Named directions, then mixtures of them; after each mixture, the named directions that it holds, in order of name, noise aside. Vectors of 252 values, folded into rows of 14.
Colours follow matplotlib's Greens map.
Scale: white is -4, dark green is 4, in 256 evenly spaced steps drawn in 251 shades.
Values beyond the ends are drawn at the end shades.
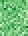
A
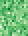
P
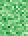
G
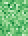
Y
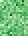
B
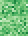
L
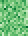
A.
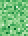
A, G, L.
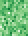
P.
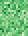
A, Y.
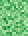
G, P.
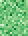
A, B.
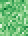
A, P.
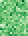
A, B.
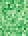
P, Y.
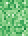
G, P, Y.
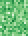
P, Y.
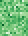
B, G, L.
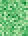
A, G, Y.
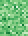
G.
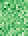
A, Y.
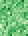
B, P.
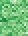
G, L, Y.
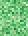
G, L.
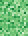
A, L, Y.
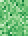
B.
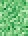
A.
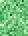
B.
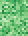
L, Y.
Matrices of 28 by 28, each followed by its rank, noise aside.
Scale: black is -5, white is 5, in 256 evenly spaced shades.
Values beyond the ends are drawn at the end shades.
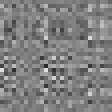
two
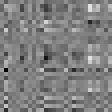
two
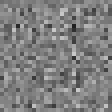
four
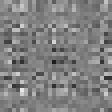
three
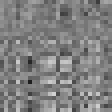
two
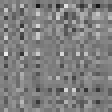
three
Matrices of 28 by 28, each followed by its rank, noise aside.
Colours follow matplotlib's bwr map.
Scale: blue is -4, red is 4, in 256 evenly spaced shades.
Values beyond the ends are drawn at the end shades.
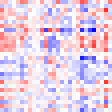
three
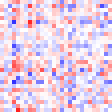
four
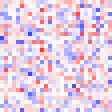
seven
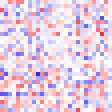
five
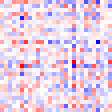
three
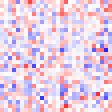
seven
